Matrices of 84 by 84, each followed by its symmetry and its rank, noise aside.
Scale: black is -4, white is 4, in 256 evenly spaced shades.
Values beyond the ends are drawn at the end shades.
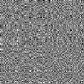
antisymmetric, rank six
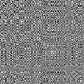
symmetric, rank six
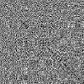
symmetric, rank eight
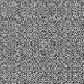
symmetric, rank seven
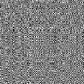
no symmetry, rank eight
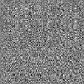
no symmetry, rank eight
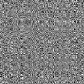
antisymmetric, rank six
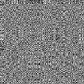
no symmetry, rank six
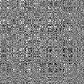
symmetric, rank six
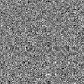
no symmetry, rank eight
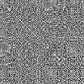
symmetric, rank eight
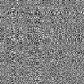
antisymmetric, rank six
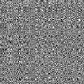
antisymmetric, rank six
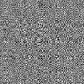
no symmetry, rank seven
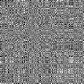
no symmetry, rank six
